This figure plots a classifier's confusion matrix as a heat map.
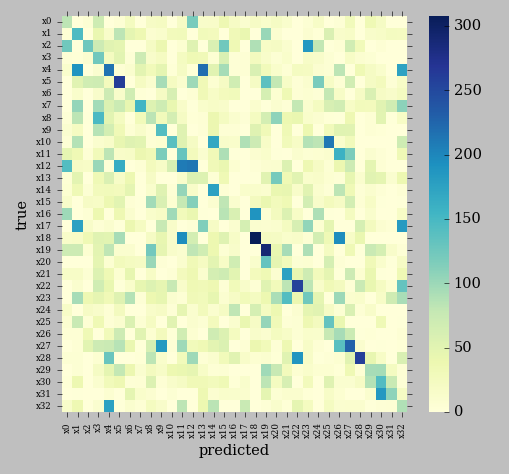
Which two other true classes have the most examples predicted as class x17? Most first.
x10, x32
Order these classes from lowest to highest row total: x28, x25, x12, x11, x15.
x25, x15, x11, x28, x12
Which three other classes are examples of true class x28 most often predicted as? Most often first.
x22, x4, x12
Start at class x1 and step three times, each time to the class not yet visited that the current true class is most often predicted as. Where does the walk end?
x3
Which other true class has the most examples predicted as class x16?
x24
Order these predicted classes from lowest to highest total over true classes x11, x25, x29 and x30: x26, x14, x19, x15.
x14, x15, x26, x19
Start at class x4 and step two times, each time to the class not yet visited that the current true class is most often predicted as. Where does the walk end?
x20
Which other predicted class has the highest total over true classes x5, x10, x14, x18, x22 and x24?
x11
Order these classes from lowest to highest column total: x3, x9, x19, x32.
x32, x9, x3, x19
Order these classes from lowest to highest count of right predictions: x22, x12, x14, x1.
x1, x14, x12, x22
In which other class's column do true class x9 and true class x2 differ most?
x23
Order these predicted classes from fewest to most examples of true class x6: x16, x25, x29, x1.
x1, x16, x29, x25
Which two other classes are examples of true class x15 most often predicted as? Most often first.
x12, x8
